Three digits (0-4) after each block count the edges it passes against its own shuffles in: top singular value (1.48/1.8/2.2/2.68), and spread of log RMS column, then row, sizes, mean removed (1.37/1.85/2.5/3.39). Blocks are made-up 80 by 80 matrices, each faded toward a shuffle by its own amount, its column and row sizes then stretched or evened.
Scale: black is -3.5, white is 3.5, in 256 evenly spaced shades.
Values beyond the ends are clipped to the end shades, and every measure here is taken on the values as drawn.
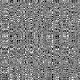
4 3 2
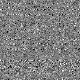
0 1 3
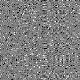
3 0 2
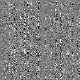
0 4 2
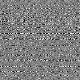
3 0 4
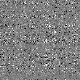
0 2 3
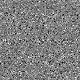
1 0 2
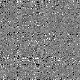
2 2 3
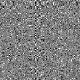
3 2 1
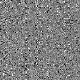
2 2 1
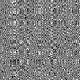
4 2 0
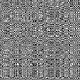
4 2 3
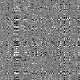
4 3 3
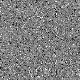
1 1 0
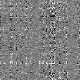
2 4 2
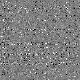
0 1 3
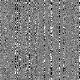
3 4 0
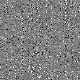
0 3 1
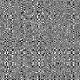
4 3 2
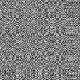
4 0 3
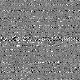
1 0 4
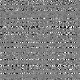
3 2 4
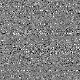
0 1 3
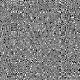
3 1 1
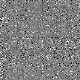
0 2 3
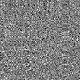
3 0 1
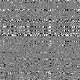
3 1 4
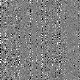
1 4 1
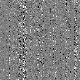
0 4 0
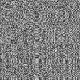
3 0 0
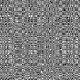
4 2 1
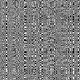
4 4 1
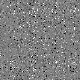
0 2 1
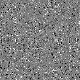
1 1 1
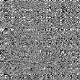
2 2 3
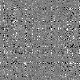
2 3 3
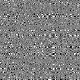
3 1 3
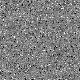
0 0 1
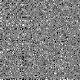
2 2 2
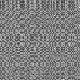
4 0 3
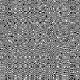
4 1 2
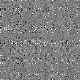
1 2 3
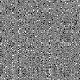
3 2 0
